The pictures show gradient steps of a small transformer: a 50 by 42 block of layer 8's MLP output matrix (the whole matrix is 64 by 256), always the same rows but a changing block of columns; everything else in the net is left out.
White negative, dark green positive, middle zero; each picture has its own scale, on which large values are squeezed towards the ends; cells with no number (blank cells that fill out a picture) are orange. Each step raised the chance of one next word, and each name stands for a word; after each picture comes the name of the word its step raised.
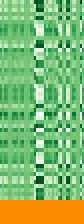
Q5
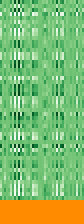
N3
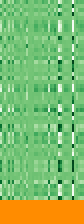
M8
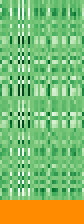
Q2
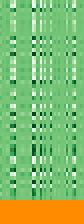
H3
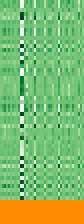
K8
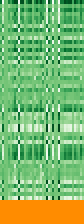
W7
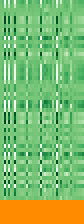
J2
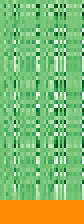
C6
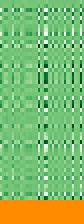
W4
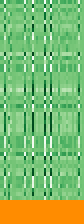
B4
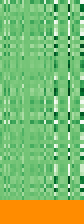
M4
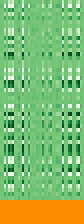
H3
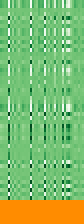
K8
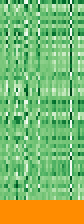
M4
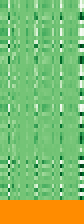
K8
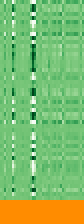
M4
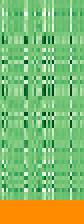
Q2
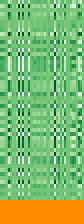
C6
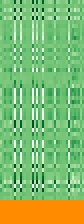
Q5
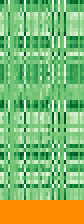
J2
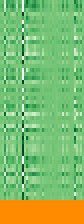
H3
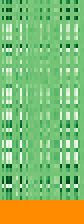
Q5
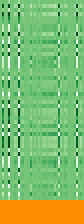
C6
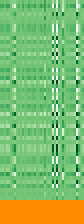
H3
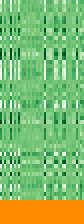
J2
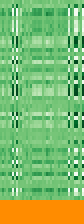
Q2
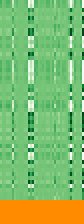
J2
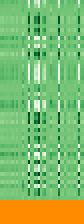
J2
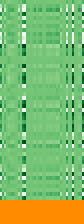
W4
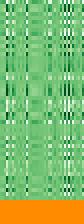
M4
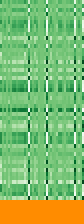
M8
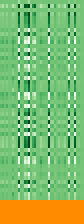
C6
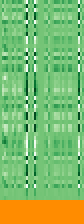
B4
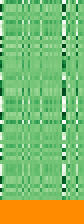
M4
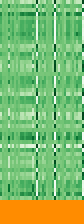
N3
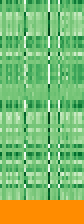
J2
